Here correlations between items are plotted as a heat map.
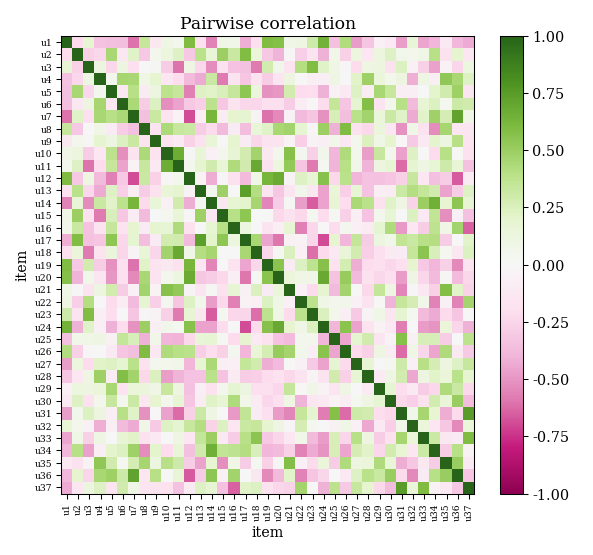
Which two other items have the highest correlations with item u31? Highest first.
u37, u25
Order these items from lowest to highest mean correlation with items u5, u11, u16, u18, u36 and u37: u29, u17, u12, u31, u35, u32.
u12, u31, u32, u29, u35, u17
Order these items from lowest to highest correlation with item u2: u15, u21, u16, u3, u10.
u3, u21, u10, u16, u15
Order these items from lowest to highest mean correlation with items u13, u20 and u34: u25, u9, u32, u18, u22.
u22, u9, u25, u32, u18
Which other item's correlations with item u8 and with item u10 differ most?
u17
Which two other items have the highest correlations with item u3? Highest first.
u23, u22
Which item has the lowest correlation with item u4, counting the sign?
u15
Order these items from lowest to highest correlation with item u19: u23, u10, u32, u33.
u33, u10, u32, u23
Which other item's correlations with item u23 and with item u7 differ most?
u14
